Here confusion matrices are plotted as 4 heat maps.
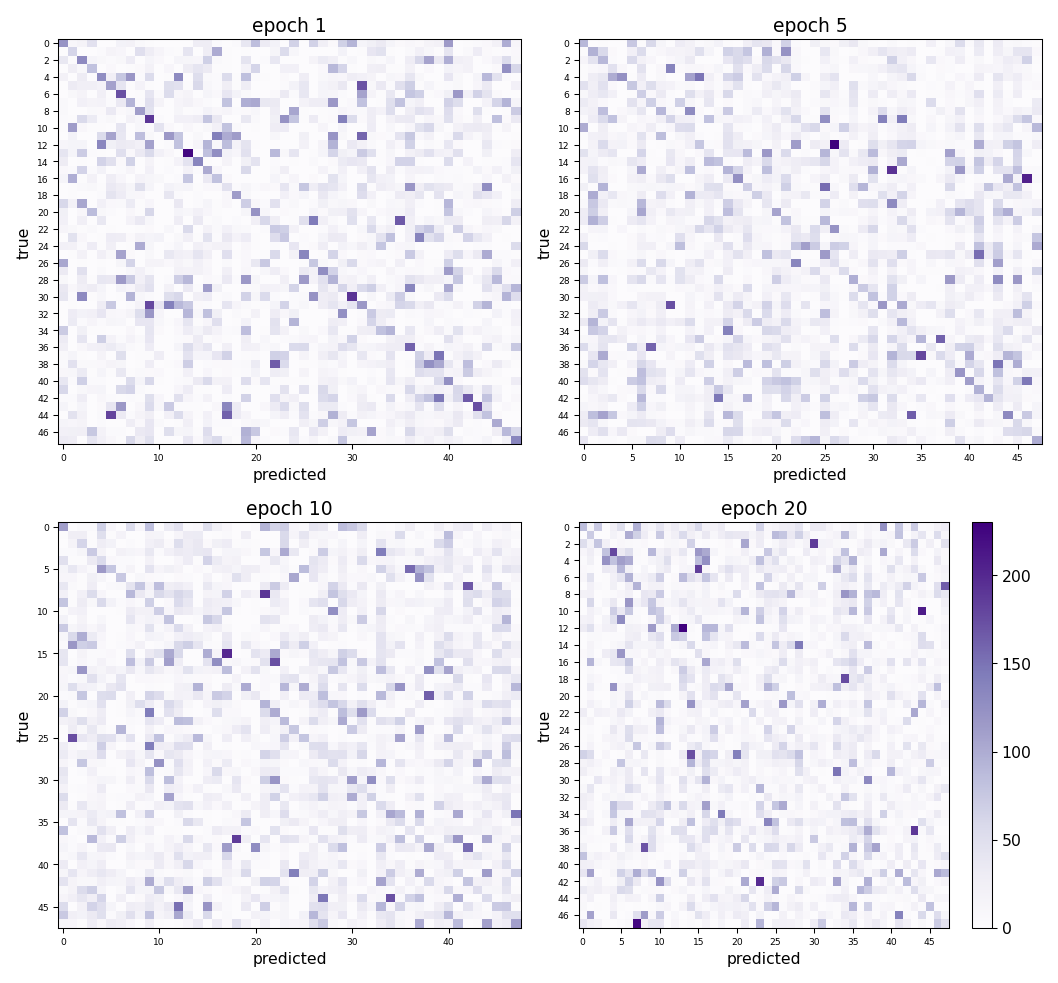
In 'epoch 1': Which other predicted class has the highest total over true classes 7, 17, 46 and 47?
19
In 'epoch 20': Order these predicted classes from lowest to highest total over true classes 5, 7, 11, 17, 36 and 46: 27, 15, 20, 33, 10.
27, 20, 33, 10, 15
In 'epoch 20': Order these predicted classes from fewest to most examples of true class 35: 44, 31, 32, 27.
32, 31, 27, 44
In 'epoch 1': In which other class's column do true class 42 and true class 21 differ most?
35
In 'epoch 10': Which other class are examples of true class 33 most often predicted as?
39
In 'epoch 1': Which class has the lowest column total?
10
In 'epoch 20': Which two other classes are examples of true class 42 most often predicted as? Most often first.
23, 10
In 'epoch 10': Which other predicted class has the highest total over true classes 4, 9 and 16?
22
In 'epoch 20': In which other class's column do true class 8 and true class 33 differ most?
34
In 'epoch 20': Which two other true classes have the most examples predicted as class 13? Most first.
12, 6
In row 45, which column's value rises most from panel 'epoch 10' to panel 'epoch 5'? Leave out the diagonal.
38
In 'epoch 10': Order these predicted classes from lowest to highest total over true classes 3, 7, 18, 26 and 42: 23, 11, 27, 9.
11, 27, 23, 9
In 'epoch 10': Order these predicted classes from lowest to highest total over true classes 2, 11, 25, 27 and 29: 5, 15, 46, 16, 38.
38, 5, 15, 16, 46
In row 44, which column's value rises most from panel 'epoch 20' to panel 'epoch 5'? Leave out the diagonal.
34
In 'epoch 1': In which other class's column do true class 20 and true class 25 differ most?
6
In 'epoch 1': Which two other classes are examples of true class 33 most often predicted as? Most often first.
24, 32
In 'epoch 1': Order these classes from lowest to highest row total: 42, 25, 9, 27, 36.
27, 25, 36, 42, 9
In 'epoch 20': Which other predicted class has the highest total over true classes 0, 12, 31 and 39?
13
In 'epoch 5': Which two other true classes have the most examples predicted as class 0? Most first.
10, 28
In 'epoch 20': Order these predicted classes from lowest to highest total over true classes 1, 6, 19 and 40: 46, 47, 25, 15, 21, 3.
3, 47, 15, 21, 46, 25
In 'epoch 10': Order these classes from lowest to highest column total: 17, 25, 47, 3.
25, 47, 3, 17
